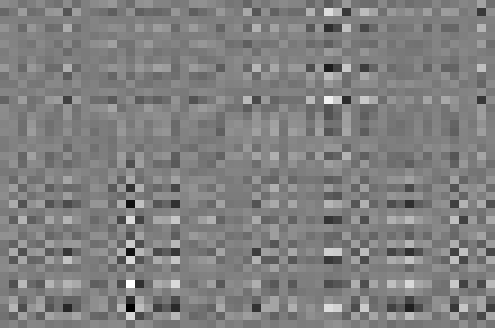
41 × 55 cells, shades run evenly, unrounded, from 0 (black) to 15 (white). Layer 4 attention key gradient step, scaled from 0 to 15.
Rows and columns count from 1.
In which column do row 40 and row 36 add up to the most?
15
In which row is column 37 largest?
13
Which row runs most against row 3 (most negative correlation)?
19
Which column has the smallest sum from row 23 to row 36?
38
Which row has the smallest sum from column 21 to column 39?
33
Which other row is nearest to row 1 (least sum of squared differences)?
6
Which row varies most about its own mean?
39
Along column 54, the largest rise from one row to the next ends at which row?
14
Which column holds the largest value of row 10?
37
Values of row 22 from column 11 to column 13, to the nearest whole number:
7 7 8
